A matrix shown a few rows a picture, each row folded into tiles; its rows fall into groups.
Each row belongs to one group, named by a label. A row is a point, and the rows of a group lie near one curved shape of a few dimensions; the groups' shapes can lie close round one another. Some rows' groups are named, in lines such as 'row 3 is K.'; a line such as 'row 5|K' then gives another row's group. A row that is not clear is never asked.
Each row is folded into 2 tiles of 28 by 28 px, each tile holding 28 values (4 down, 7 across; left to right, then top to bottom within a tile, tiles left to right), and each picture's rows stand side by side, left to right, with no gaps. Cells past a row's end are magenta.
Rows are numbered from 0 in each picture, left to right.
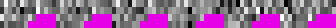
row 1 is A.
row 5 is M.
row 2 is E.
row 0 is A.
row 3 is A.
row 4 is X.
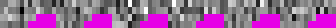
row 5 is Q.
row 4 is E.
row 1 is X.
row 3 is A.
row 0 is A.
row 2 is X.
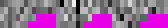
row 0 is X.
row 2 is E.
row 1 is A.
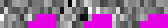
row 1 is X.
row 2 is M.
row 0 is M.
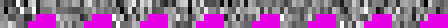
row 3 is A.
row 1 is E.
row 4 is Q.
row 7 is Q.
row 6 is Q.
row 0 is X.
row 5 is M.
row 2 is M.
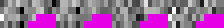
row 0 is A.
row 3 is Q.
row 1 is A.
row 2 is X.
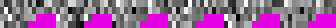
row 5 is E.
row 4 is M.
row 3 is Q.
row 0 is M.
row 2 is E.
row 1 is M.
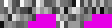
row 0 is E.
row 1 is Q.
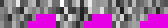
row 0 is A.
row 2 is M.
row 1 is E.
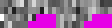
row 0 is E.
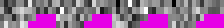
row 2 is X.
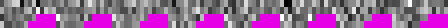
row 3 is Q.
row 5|M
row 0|A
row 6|M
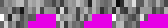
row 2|M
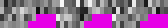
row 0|Q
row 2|Q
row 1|E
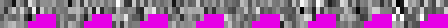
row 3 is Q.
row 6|X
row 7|M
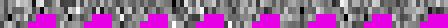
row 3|X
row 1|Q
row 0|E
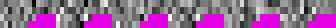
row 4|X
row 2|Q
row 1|M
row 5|E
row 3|M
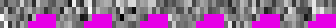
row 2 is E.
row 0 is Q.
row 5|X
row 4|Q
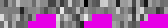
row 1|M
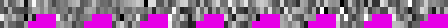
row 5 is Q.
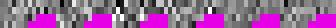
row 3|Q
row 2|M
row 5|Q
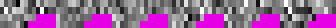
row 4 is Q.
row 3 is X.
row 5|E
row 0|Q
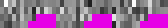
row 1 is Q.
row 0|A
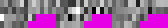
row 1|Q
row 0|E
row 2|X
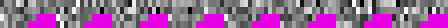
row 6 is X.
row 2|Q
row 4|E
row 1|Q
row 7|Q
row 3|A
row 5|A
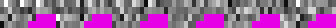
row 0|E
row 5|X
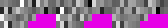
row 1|Q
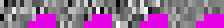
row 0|Q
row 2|X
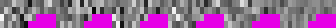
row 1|X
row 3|M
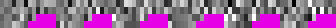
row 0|X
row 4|M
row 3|A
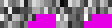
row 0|E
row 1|M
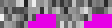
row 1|Q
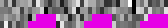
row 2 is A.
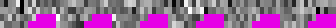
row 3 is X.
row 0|A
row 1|M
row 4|Q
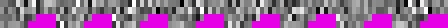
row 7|X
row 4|X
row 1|Q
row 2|Q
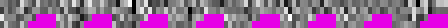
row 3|A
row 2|A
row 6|M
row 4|E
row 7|X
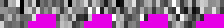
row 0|A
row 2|M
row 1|X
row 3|E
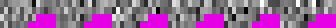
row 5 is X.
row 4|E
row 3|E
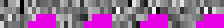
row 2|Q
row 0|A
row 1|E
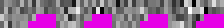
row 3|X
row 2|Q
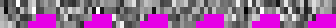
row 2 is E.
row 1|Q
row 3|A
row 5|E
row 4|A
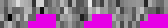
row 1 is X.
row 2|Q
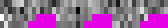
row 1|A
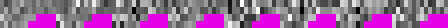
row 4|X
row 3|M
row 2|E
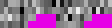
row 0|A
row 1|Q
